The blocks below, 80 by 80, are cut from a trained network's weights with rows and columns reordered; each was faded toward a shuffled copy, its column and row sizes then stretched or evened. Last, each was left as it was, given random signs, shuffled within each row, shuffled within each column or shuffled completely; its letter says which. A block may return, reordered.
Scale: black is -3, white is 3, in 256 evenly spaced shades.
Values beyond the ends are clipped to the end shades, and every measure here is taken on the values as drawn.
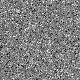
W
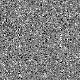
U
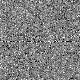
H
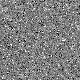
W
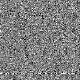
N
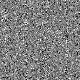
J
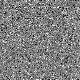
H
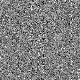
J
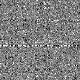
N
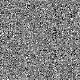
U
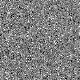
J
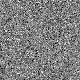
W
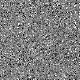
U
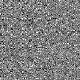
N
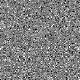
N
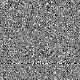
U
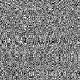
N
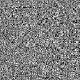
N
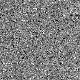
H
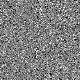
J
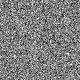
W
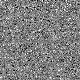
H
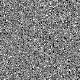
J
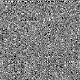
N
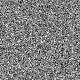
W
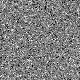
W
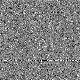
H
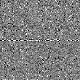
N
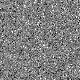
J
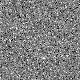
W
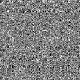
N
